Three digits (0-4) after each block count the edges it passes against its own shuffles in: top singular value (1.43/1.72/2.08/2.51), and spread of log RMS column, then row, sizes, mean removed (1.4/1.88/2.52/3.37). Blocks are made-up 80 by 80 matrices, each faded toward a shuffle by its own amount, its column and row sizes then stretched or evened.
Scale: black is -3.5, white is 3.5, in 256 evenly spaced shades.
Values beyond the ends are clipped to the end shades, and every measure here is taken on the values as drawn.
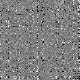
2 3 3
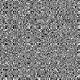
4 2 2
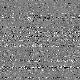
0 1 4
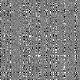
3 4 3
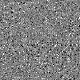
1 0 1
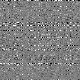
2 2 4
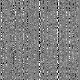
4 4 0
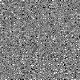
1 1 2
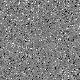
1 1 0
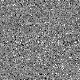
0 1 2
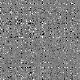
0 3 3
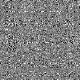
1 1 3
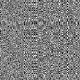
4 3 1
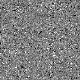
0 2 1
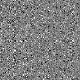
2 3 0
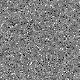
1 1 0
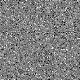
2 0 1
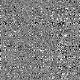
0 3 3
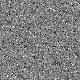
0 0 0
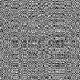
4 1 1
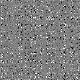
1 3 2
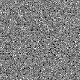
2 0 1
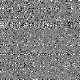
3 1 3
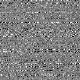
2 0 4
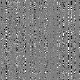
3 4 1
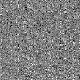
2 2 0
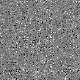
1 2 1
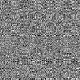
4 1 2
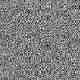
3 2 0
